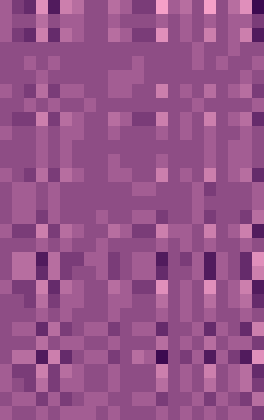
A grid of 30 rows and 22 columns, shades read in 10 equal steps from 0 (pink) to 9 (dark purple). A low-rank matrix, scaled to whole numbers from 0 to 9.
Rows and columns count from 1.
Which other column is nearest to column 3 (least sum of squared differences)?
5
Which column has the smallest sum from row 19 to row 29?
22
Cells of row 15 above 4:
17
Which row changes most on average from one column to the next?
1
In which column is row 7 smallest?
14
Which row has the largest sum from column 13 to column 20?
26
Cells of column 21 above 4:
11
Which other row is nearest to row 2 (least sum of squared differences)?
30
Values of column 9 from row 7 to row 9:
5 5 5
